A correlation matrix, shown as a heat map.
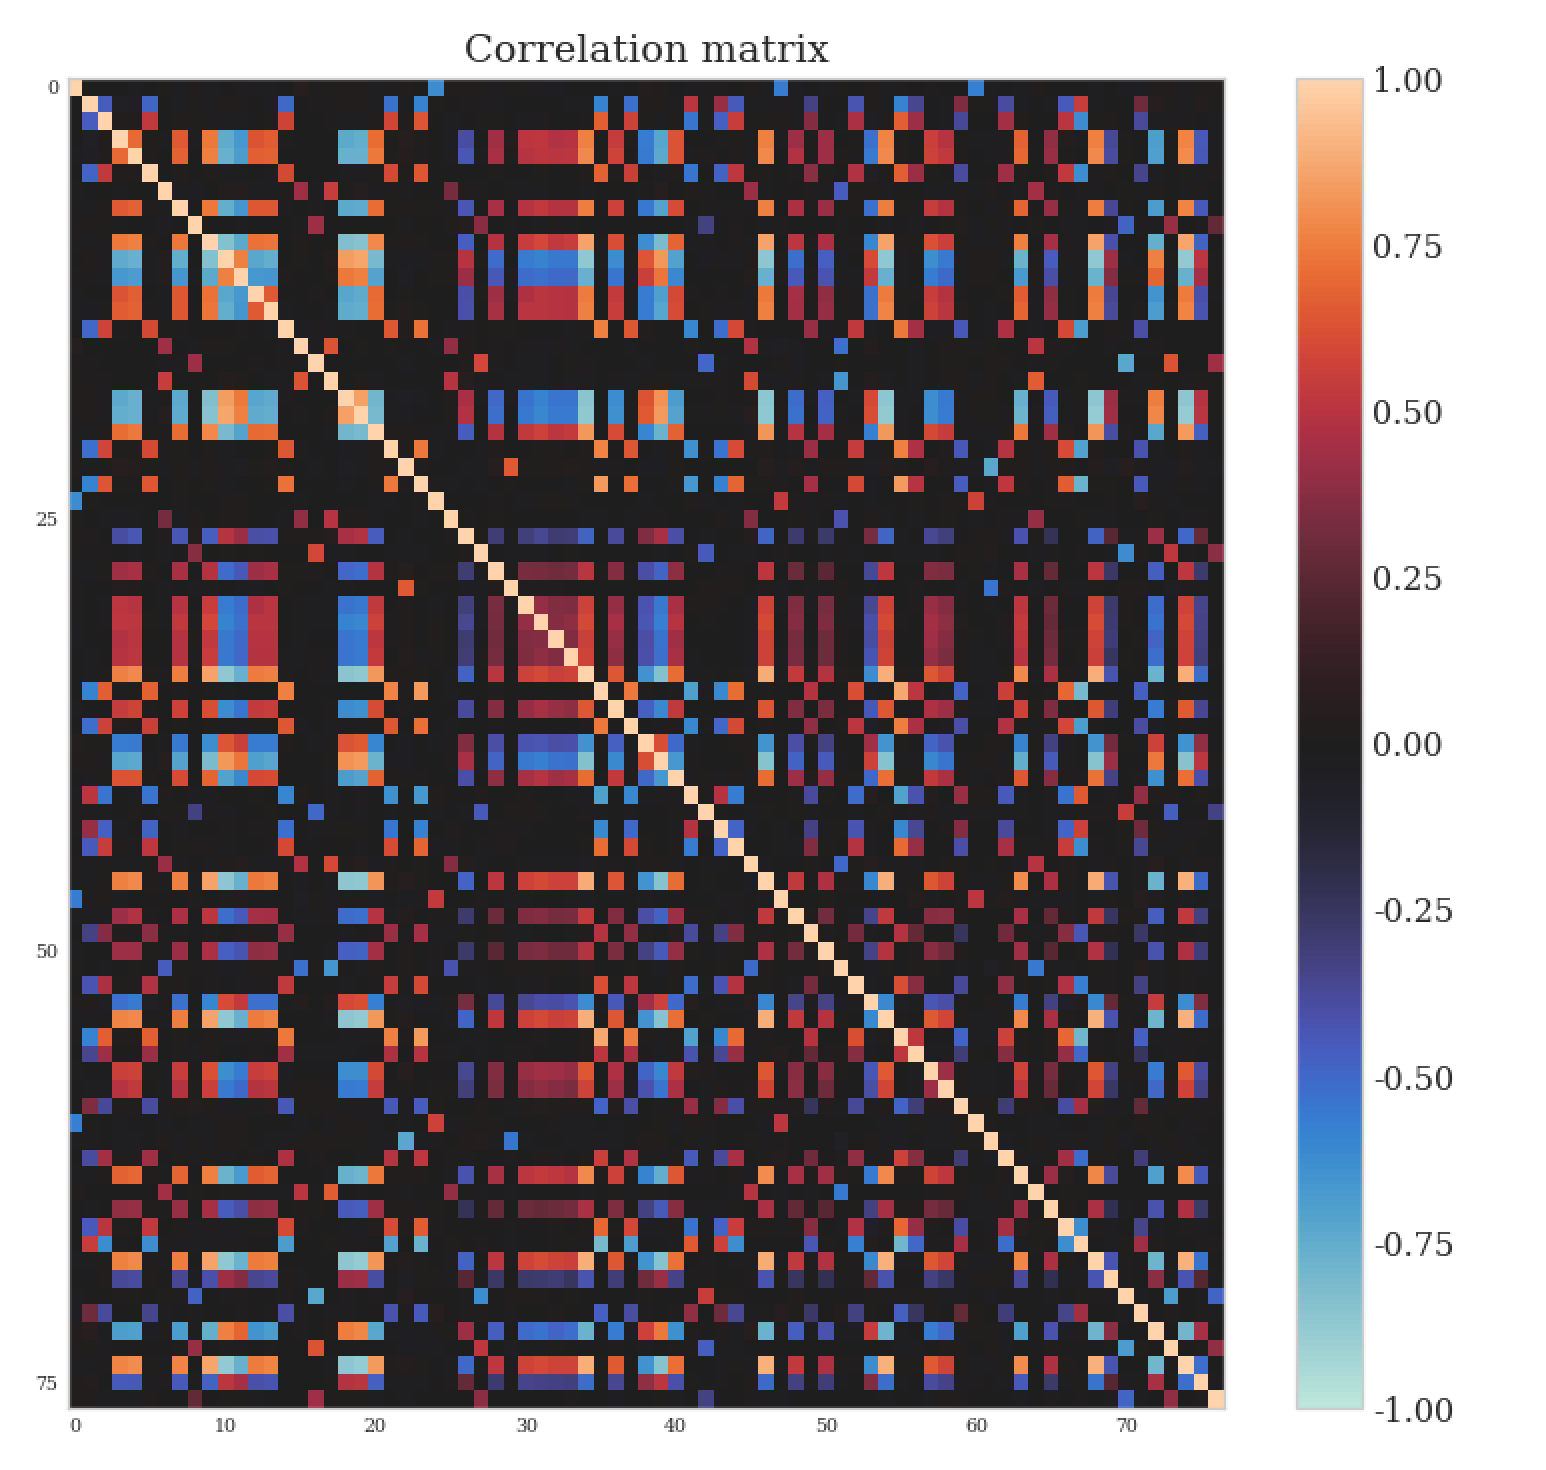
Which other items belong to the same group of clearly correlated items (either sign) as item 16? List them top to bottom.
8, 27, 42, 70, 73, 76
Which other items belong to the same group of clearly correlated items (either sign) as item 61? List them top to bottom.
22, 29
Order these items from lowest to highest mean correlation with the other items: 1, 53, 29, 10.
10, 53, 1, 29
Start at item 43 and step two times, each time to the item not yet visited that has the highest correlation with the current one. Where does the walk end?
41
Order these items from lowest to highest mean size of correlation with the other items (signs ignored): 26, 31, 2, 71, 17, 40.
17, 71, 2, 26, 31, 40
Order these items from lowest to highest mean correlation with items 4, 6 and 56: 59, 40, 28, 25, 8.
59, 8, 25, 28, 40
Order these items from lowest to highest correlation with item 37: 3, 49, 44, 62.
3, 49, 62, 44
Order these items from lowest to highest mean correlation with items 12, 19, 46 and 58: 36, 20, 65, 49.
49, 65, 36, 20
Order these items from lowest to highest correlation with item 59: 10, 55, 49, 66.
55, 66, 49, 10
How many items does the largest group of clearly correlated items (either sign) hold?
36
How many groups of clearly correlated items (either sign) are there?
6
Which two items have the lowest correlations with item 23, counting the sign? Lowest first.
67, 41
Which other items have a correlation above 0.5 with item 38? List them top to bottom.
10, 11, 18, 19, 39, 72
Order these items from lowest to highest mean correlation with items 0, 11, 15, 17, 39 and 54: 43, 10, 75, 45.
43, 75, 10, 45
